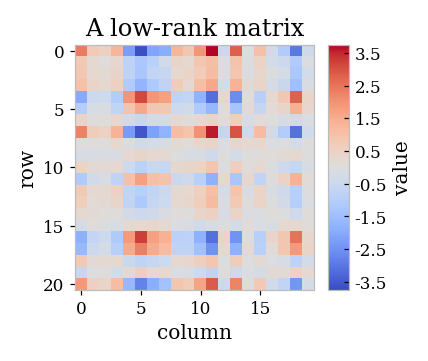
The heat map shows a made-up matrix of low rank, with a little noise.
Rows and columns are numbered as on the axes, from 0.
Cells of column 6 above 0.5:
5
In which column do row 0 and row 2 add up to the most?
11
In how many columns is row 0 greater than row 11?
10
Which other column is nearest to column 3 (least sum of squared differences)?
15
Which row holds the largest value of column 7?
4
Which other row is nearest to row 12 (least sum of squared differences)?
13
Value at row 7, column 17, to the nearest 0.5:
-1
